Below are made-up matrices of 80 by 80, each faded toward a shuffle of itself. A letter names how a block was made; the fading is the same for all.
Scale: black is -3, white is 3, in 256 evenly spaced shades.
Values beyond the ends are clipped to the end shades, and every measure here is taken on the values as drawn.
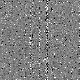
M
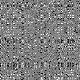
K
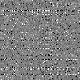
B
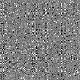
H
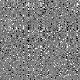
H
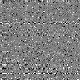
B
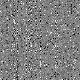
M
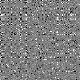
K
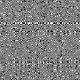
B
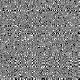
B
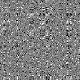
H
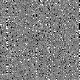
M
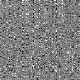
H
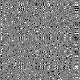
K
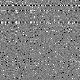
B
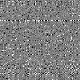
B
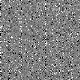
M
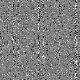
M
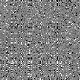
H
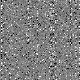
M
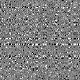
B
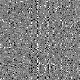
H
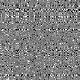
B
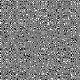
K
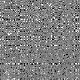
K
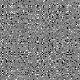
K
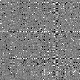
K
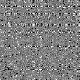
B
